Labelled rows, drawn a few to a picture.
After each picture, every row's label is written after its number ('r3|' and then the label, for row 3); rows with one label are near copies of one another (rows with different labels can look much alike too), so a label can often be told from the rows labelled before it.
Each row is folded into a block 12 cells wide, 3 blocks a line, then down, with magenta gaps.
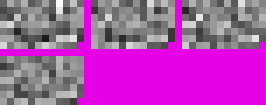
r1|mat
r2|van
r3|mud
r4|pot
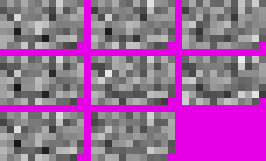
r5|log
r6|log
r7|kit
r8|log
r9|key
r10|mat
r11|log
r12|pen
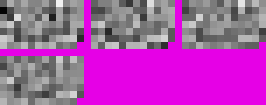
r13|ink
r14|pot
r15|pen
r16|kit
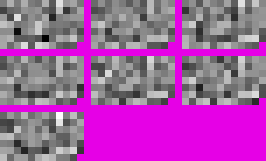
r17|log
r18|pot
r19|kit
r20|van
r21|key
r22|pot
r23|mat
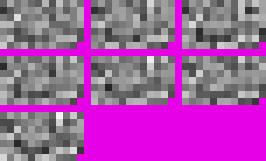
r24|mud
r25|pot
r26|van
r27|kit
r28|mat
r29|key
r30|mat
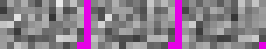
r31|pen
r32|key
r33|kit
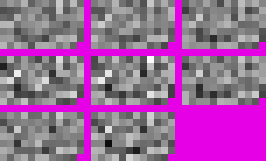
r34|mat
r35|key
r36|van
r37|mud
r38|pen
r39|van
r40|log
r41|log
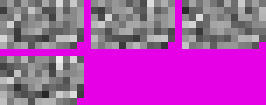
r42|kit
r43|key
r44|mud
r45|mat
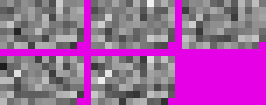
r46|pot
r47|pen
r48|kit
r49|mud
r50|key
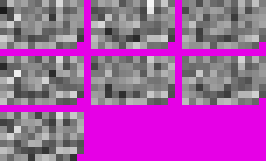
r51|ink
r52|mat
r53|kit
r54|mud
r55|van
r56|mat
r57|key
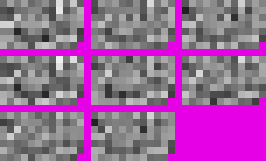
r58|mat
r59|pen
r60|ink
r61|mat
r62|van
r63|key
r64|key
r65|ink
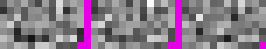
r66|van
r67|pen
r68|log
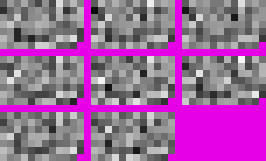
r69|van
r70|ink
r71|ink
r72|key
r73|pot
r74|mud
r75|kit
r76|log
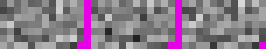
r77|pot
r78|log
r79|key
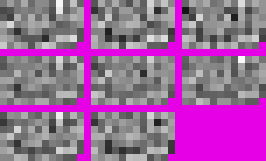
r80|mat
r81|van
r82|ink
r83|pen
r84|ink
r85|pen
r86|pen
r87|van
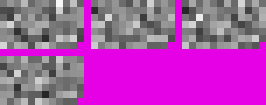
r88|mat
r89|mud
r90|mud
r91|log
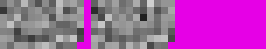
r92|van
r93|ink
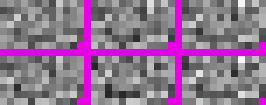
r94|key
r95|mat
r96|pen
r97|pot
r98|van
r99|pen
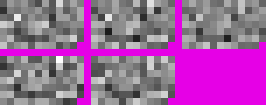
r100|mud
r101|log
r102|log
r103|pen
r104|mat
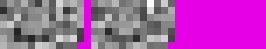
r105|van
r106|mat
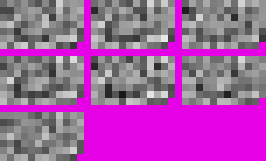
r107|pot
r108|kit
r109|ink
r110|kit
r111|van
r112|log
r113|pot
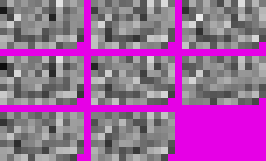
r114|ink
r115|kit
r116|mud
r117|ink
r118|mud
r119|key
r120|pot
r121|kit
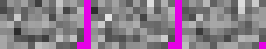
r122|van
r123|mud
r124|mat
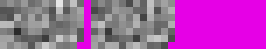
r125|mat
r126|pot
